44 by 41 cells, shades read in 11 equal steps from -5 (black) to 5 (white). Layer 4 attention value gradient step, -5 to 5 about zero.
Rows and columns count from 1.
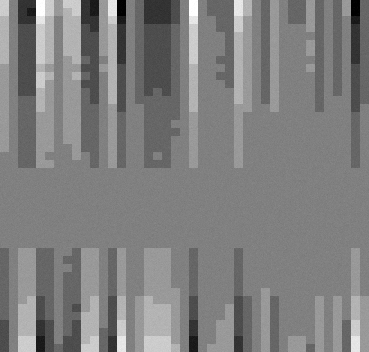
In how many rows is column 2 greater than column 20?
16
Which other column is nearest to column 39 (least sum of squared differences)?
7
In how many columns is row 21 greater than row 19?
1
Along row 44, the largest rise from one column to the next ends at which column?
14
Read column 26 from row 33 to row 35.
0 0 0
